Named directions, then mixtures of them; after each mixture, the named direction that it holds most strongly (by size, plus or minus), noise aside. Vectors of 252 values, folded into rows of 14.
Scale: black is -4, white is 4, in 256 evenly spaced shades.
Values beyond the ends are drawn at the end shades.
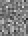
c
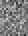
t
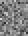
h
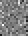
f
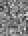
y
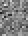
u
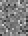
f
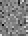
f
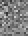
h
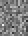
y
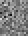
u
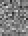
u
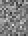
t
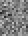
u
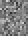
t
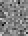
h
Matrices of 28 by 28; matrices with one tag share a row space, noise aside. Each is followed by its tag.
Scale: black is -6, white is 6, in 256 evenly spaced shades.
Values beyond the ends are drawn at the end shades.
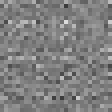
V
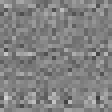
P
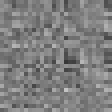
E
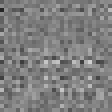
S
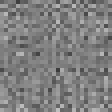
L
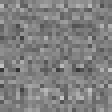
S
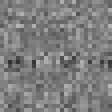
V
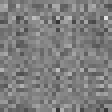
L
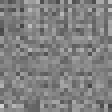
S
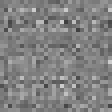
V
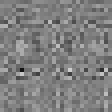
L
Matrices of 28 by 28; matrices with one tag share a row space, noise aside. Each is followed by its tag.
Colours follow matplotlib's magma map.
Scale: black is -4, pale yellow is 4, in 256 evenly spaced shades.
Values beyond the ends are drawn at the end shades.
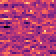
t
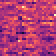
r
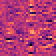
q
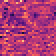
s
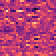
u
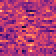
r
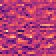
r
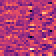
q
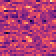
t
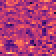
q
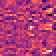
q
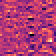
q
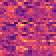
r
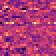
s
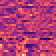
r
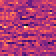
r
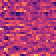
s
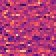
s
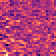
s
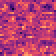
r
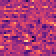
t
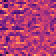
s
